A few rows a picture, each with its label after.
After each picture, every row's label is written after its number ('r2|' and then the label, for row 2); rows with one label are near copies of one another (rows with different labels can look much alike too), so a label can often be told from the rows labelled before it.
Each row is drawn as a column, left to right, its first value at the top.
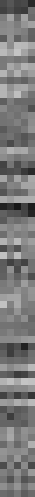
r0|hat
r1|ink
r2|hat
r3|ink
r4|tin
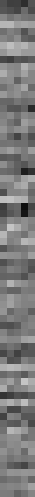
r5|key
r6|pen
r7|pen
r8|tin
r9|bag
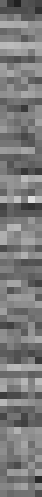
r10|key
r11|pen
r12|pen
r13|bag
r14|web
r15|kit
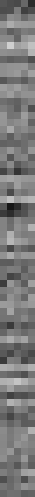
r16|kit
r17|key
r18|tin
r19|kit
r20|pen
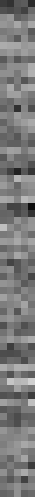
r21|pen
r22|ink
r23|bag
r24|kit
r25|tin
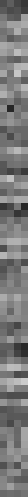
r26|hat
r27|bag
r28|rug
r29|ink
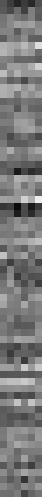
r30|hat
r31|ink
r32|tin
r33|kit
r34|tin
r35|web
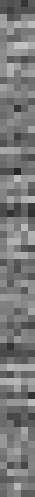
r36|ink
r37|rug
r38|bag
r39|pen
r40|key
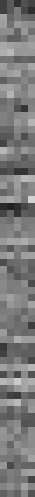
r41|ink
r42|hat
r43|tin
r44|bag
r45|kit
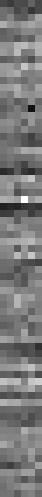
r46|tin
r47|tin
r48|hat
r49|web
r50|bag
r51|ink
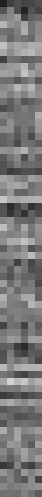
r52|pen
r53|tin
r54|ink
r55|rug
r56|hat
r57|kit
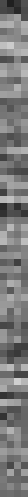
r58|key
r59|pen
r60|ink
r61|rug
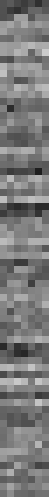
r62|rug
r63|bag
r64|ink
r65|ink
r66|web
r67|tin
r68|hat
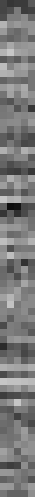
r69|rug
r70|hat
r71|tin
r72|ink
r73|bag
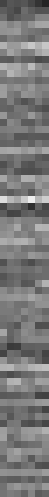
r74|web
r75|rug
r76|rug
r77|web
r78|web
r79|pen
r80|pen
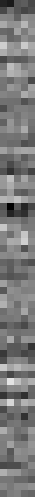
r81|pen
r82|tin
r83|rug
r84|key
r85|ink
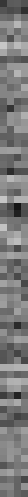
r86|pen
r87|bag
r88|key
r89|kit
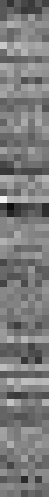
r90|web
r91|tin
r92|key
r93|kit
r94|ink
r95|kit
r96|tin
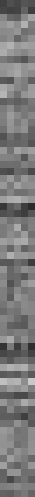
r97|ink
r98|kit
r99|rug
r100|key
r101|ink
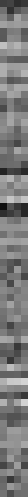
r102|tin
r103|kit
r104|ink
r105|tin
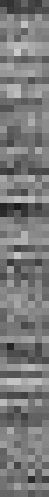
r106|tin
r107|ink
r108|hat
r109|key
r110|kit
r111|ink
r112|kit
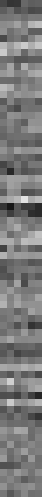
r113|hat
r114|tin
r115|pen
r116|web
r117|key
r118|key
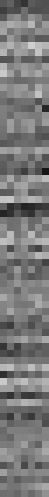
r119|rug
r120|key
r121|ink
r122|tin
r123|key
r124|hat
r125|bag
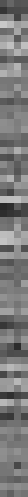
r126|key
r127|key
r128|rug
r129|key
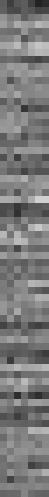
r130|key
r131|kit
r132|key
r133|bag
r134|pen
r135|pen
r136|pen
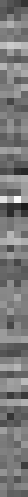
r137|web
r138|key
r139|web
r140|tin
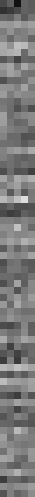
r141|kit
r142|rug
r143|pen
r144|web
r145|bag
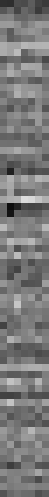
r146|pen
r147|tin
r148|hat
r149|web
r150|web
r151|kit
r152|pen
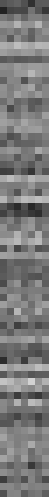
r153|kit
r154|bag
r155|key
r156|kit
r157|tin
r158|key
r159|kit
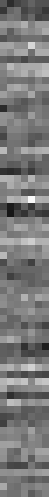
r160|bag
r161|tin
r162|tin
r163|rug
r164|web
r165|rug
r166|rug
